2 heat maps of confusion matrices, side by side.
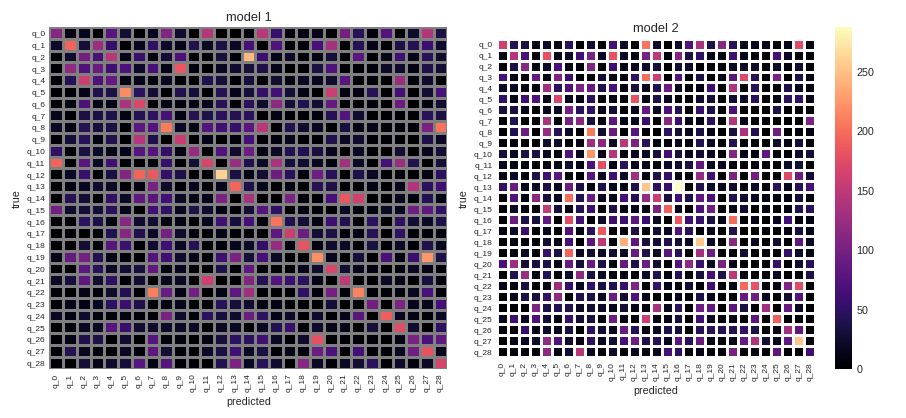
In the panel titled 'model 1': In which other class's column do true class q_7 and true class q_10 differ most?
q_21
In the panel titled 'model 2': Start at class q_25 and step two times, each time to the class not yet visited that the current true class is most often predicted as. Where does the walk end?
q_16
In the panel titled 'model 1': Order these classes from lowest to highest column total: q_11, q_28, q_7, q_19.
q_11, q_19, q_28, q_7
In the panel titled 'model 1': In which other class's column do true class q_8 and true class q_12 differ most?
q_28
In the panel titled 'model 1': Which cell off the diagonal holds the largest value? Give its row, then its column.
q_2, q_14
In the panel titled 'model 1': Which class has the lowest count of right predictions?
q_7
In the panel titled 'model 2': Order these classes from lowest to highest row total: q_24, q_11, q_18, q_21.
q_11, q_21, q_24, q_18
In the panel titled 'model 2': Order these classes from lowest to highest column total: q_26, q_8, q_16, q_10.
q_26, q_10, q_16, q_8
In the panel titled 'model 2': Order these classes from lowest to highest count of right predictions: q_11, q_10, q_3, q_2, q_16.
q_11, q_3, q_2, q_10, q_16
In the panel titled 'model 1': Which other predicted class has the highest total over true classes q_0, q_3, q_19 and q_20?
q_27
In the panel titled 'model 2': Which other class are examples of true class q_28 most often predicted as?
q_7
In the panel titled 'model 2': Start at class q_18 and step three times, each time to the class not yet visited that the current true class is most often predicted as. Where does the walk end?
q_8
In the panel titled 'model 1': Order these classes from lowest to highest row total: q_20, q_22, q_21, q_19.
q_20, q_21, q_22, q_19
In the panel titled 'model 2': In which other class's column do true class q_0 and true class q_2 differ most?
q_13
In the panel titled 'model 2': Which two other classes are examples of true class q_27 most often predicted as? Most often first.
q_23, q_4
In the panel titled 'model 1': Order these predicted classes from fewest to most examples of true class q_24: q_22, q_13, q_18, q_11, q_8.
q_18, q_13, q_11, q_22, q_8
